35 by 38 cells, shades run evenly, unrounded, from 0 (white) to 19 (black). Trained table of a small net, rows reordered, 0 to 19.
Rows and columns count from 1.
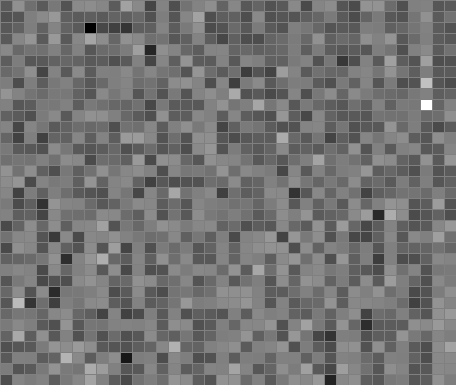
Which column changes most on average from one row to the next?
9
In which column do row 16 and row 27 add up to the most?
5
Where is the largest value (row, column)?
3, 8
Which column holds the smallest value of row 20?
33
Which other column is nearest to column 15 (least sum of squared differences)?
29
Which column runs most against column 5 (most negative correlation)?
21
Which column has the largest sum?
28
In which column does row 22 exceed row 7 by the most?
24
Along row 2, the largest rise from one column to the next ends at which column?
18
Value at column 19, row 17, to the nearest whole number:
11
